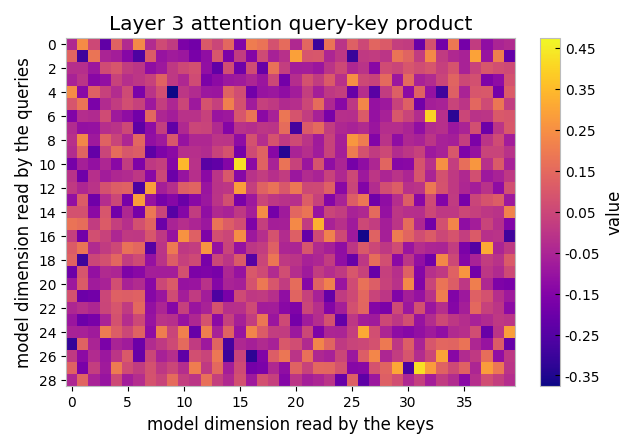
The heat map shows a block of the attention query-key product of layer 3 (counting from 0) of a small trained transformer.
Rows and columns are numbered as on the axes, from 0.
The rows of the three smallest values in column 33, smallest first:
4, 0, 13
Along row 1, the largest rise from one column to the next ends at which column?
2
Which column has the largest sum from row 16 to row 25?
33
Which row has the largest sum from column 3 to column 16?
24
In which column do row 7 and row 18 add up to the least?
1
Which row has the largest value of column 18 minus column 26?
16
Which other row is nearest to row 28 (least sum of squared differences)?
23
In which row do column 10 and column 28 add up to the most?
10
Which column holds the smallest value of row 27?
30
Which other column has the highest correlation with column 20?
7
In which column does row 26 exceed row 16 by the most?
26
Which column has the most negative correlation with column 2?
25
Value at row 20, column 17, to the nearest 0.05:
0.2
